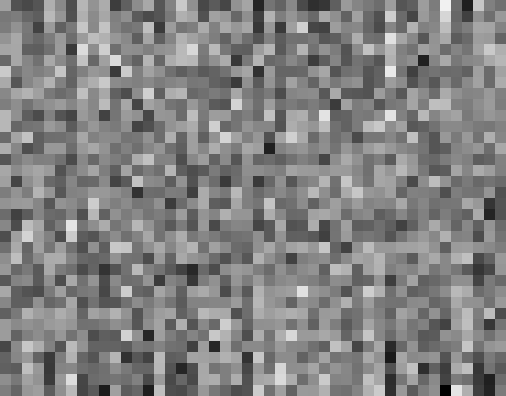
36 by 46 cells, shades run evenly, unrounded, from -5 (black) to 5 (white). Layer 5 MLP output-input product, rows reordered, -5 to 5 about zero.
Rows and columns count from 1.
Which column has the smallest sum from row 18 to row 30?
8
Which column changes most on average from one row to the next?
30
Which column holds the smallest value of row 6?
39
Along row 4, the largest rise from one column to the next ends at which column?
36
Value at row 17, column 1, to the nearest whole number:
1
